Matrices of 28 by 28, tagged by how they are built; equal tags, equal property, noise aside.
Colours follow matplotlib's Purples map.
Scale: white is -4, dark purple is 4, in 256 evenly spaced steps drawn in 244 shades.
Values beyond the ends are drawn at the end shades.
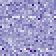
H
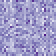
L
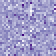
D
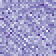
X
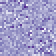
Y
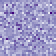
H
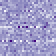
H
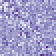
Y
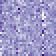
D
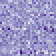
H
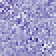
Y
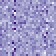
D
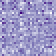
L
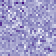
Y
